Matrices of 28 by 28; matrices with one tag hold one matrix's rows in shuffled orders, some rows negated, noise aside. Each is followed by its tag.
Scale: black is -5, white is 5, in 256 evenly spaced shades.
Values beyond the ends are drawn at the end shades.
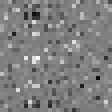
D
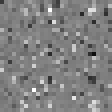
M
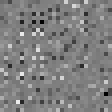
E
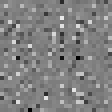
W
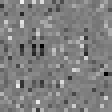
E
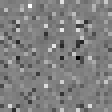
W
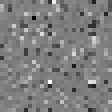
M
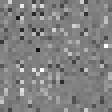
E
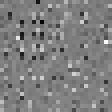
E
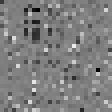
D
